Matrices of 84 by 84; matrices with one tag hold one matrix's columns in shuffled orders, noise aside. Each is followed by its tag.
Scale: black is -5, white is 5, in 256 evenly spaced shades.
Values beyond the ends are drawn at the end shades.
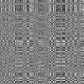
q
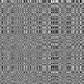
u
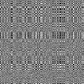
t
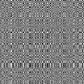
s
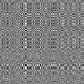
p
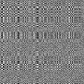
t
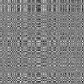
q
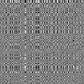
u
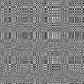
t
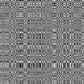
s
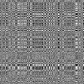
p
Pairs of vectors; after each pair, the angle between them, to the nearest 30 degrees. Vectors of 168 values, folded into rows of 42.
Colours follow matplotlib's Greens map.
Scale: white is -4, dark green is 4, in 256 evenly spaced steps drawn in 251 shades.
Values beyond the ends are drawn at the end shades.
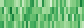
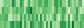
90 degrees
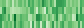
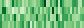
60 degrees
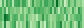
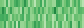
60 degrees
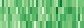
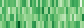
120 degrees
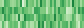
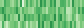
30 degrees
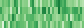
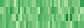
120 degrees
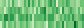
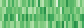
30 degrees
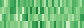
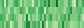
90 degrees
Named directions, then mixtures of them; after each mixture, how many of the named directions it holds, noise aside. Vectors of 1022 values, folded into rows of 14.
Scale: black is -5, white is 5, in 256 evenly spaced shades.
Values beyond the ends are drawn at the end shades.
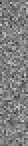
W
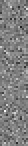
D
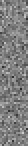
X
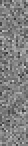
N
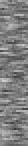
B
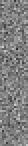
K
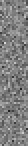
one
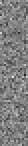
two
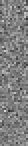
three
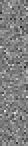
one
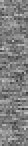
three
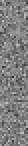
one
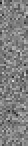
three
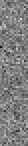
four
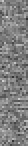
two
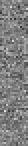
four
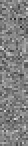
four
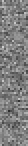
four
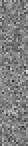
four
